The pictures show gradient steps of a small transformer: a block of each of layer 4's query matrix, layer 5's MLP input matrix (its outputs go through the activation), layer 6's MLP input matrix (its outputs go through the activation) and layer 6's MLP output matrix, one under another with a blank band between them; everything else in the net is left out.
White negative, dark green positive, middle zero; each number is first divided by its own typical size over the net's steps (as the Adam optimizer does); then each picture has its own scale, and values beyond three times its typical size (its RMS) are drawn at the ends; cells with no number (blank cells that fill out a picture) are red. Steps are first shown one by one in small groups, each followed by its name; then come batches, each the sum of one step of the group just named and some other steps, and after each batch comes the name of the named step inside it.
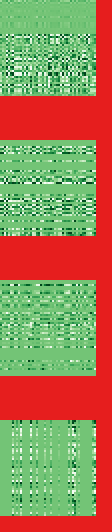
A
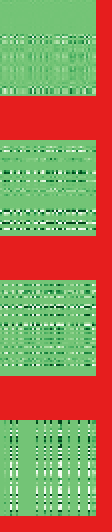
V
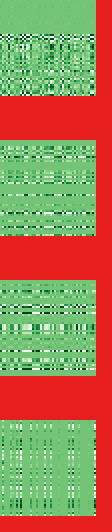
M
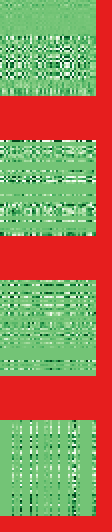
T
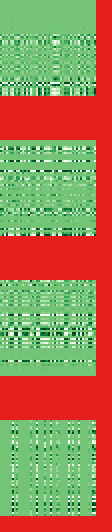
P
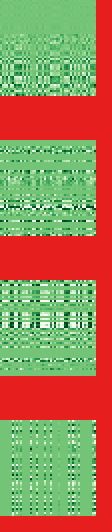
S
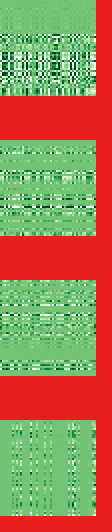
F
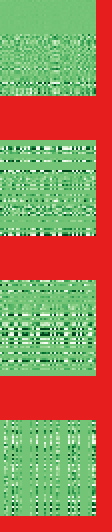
P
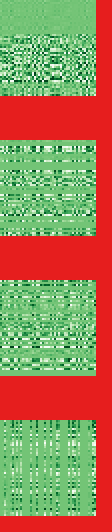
A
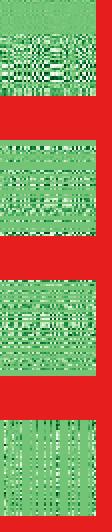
S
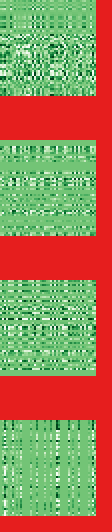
M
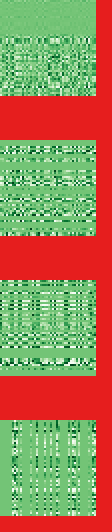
A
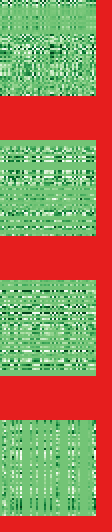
M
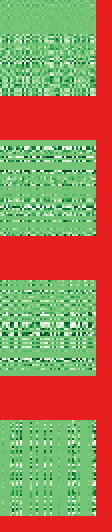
S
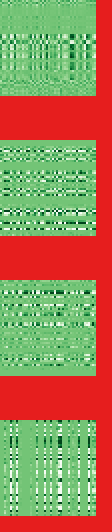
V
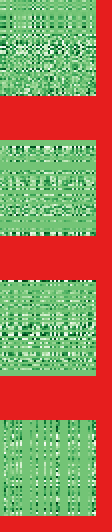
S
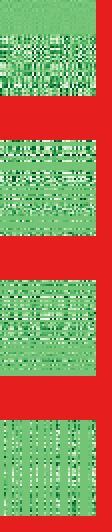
T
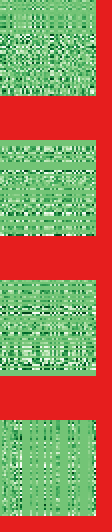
M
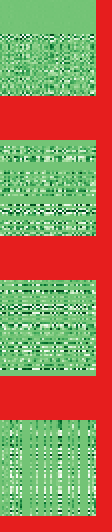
M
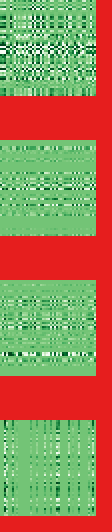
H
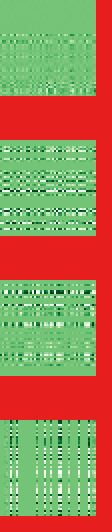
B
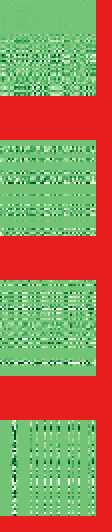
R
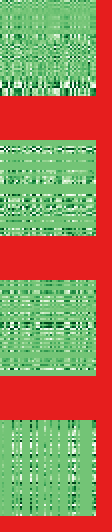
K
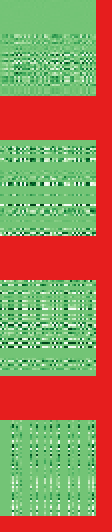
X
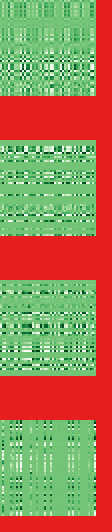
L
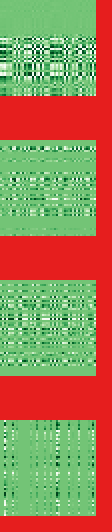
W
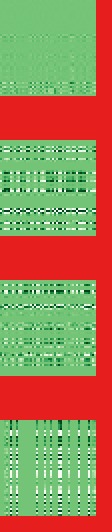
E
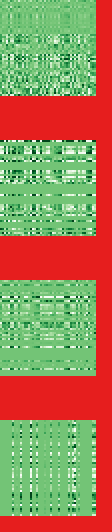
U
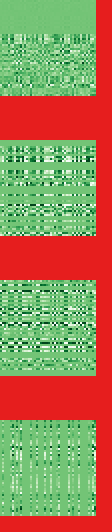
X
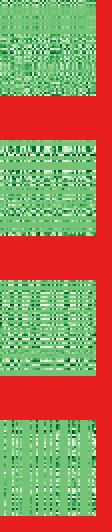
W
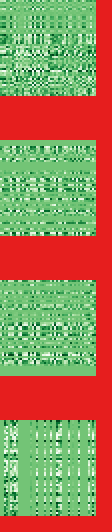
H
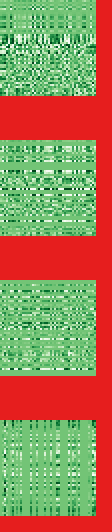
H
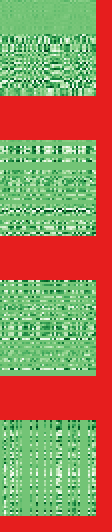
E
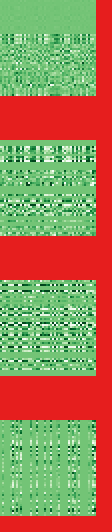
X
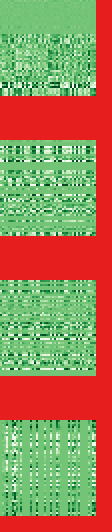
K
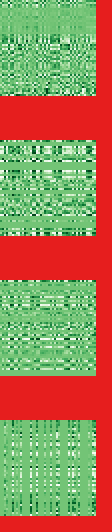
U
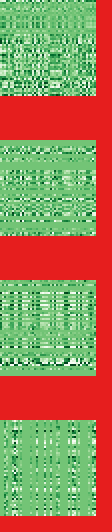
R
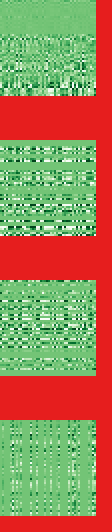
X
